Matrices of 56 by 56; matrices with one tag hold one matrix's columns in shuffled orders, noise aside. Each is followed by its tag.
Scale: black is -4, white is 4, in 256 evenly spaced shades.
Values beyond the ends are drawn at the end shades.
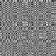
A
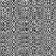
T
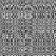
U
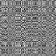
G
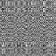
G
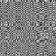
A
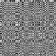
A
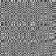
A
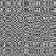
G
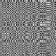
A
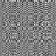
A
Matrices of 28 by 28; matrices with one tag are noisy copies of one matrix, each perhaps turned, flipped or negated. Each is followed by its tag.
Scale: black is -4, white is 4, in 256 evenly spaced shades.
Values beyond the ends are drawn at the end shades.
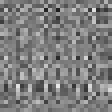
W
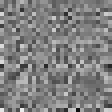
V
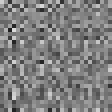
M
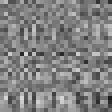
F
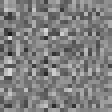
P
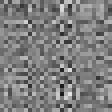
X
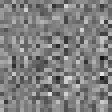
P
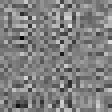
X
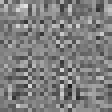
X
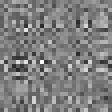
X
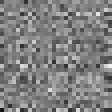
V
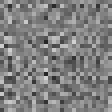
P
